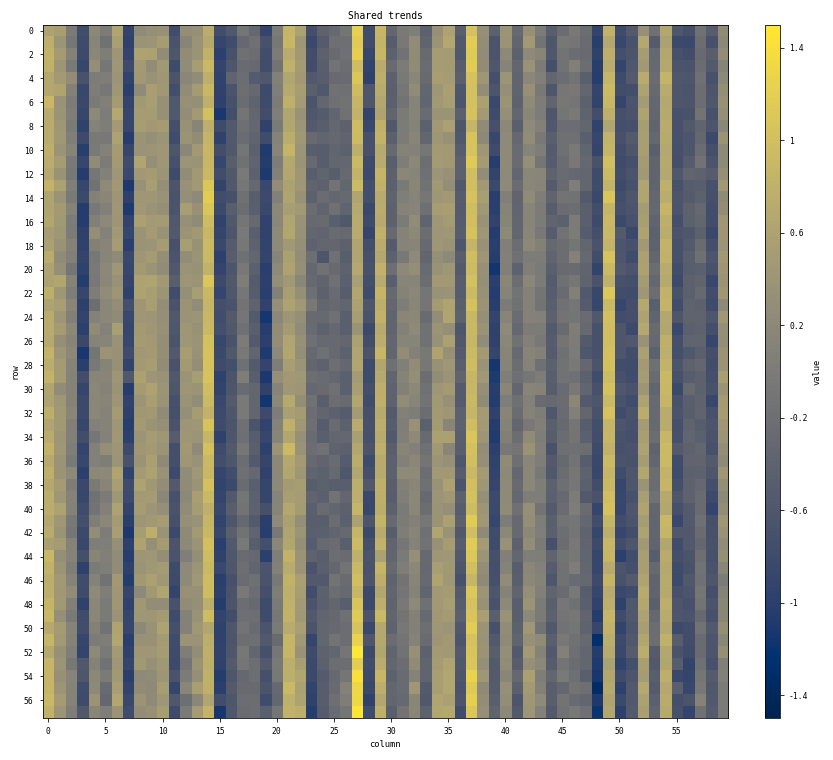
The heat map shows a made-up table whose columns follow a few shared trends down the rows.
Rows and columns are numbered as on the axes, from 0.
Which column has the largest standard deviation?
27
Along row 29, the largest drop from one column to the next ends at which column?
15
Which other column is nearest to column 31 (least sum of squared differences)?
5
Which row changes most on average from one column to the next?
55
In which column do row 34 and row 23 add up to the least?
39
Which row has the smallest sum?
8
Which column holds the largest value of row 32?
49
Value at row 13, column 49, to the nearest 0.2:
0.8
